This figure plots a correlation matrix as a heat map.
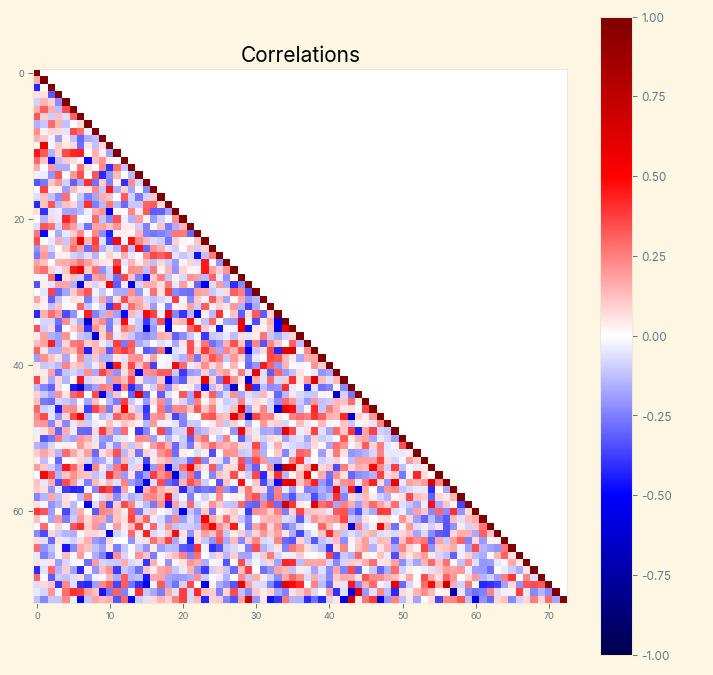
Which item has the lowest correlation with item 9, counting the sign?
44
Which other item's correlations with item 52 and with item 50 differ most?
55
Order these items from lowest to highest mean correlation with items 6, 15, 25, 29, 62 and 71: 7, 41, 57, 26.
57, 41, 26, 7
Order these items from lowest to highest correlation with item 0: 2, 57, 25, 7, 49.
2, 25, 7, 49, 57
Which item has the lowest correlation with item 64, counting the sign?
21
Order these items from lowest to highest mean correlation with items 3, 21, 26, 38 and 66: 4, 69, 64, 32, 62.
64, 69, 62, 4, 32
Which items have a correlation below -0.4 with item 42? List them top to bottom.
18, 29, 72
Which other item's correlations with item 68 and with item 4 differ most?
11
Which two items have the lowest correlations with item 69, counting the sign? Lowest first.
15, 2
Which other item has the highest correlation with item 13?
23
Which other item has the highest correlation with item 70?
56
